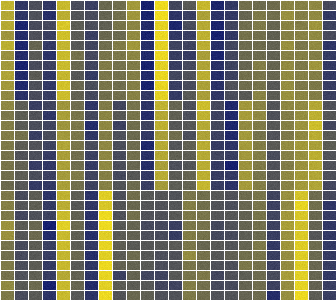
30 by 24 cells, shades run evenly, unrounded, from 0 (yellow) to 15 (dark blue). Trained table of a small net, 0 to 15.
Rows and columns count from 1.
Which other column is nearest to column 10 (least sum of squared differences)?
19
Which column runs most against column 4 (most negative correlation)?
3
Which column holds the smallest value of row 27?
8
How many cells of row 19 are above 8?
15
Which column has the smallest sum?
5
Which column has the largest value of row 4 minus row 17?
2
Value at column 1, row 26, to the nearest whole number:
9
